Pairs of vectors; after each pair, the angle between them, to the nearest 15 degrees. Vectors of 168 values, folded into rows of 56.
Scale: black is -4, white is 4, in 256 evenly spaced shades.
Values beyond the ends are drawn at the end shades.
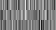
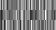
60 degrees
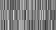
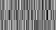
75 degrees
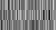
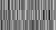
15 degrees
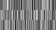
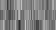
120 degrees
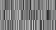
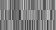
135 degrees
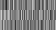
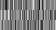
30 degrees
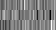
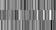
150 degrees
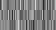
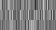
135 degrees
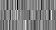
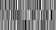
150 degrees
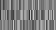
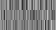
105 degrees
